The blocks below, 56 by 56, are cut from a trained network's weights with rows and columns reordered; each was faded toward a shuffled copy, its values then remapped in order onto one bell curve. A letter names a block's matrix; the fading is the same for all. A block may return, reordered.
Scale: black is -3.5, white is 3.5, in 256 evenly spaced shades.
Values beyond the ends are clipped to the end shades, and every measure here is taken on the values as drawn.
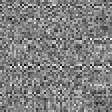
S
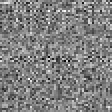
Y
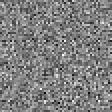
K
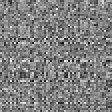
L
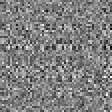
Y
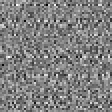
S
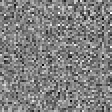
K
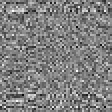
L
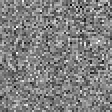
K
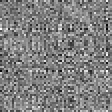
Y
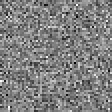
K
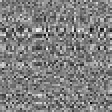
S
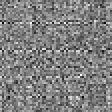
L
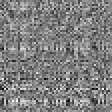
S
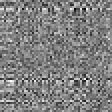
S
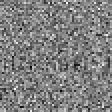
K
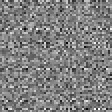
S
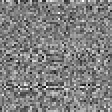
L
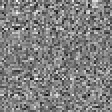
Y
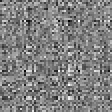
Y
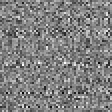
Y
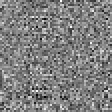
K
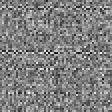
L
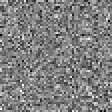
K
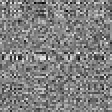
S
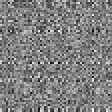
Y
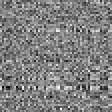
L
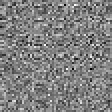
L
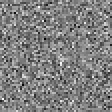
K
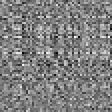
S
